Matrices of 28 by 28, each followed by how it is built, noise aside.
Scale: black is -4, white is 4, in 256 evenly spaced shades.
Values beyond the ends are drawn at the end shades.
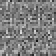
repeating columns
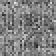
blocks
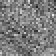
smooth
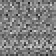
repeating columns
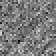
Hankel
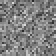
Hankel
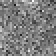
smooth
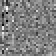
uneven columns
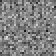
repeating columns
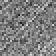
Hankel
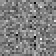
uneven columns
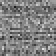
blocks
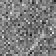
Hankel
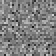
repeating columns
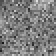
smooth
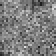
smooth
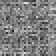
blocks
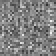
blocks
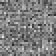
blocks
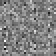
uneven columns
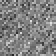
Hankel
